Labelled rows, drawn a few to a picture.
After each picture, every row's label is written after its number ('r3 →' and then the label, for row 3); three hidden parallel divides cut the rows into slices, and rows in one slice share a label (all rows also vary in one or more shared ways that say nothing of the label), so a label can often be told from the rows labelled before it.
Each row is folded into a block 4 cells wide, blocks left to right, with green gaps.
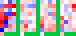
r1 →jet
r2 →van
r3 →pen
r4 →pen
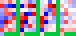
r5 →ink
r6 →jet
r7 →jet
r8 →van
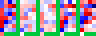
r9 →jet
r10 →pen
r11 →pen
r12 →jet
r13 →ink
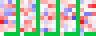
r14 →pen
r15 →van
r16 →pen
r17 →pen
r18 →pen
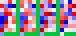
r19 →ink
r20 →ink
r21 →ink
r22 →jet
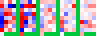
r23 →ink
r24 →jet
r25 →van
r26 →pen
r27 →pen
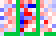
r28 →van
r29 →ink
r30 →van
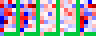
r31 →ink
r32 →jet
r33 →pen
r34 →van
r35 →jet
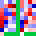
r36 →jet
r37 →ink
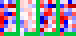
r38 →jet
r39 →van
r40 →ink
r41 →jet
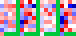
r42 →pen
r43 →ink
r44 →van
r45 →ink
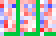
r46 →van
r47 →van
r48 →van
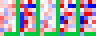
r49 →pen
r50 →ink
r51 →van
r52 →ink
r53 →ink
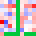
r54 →pen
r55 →pen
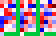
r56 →ink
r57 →ink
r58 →jet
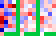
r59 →jet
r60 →van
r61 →pen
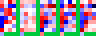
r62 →ink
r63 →van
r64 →jet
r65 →jet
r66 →ink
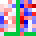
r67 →van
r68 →jet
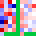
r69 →ink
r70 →pen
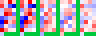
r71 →ink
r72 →ink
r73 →van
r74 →van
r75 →van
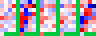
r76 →pen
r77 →jet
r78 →pen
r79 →pen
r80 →ink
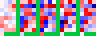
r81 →pen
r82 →ink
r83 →jet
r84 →ink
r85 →ink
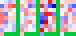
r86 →pen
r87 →van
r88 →ink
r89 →van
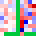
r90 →van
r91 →jet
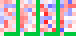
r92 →van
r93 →pen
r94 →van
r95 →pen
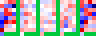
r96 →ink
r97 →van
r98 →pen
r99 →pen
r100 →ink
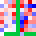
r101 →pen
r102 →ink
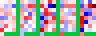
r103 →van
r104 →pen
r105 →ink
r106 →pen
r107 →jet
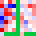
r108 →ink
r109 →pen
